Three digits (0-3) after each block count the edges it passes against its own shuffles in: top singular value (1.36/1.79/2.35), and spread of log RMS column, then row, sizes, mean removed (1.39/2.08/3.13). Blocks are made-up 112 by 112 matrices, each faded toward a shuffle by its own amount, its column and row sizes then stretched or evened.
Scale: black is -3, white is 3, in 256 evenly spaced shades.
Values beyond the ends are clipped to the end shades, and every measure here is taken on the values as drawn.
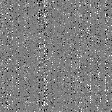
2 3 0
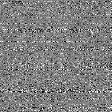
2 1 3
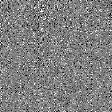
2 2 1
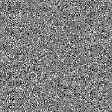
2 2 0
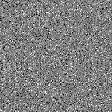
2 0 0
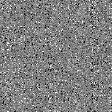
1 2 1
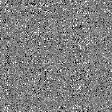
1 2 2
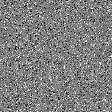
1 1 0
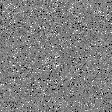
0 1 1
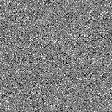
2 0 1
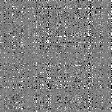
2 3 3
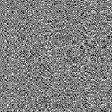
3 2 1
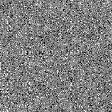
2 1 0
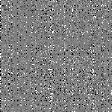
2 3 2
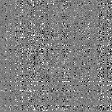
2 3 3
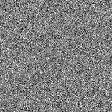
2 0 0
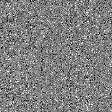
1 2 0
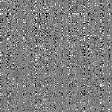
3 3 2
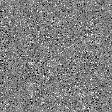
1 1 1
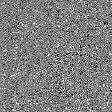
0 2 1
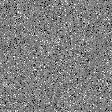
1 1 0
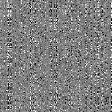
3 3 0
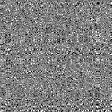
3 1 2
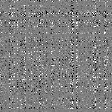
0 3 3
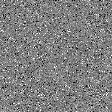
1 1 1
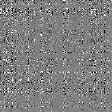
2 3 3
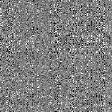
2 3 1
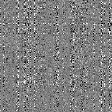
2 3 2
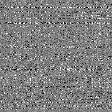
2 1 3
